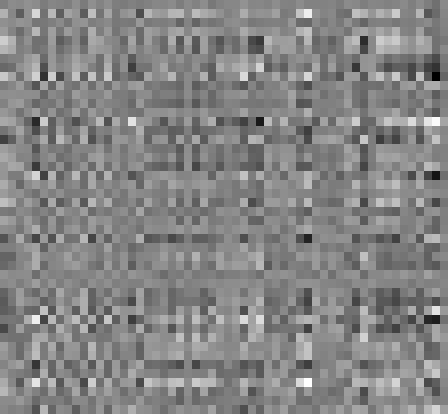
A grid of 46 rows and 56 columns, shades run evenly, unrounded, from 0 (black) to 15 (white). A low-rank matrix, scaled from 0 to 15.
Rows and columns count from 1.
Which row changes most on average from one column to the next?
9
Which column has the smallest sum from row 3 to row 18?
46
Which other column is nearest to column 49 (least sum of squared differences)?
34
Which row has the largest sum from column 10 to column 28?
43
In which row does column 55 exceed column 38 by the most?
14
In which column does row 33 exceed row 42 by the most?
33
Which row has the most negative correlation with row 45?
38
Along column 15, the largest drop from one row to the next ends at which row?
36
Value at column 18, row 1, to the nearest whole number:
7
